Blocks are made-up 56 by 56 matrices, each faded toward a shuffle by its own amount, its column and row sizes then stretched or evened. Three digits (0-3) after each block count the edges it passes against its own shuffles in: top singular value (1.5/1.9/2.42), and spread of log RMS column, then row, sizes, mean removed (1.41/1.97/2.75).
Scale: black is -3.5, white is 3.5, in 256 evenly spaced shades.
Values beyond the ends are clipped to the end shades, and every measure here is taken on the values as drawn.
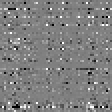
1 2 3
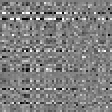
3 1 3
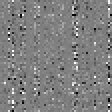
0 3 1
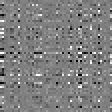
3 3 3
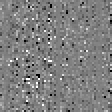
0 3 0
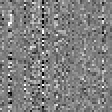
2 3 0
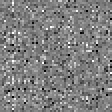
1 2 1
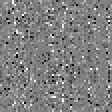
1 2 0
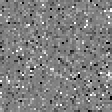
0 1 0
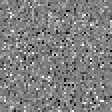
0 1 0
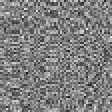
2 0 0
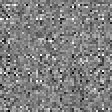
1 2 2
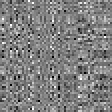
3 3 1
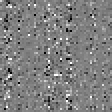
0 3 1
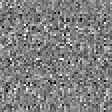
1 1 1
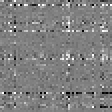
2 2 3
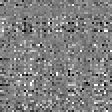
2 1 3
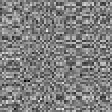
3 0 2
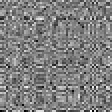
3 1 2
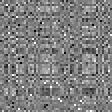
3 1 0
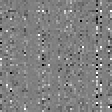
1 3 1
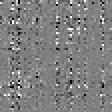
1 3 2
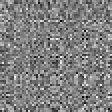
2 2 2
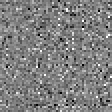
1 1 1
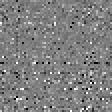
0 1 2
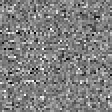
1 0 2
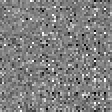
1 2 1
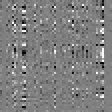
3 3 2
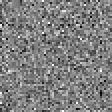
1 1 0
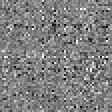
1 2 2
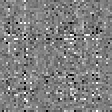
2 2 2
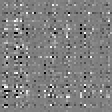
1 3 3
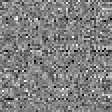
2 0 2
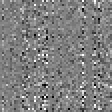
1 3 1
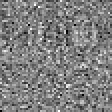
2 1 1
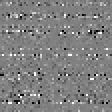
0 1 3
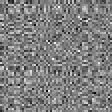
3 1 0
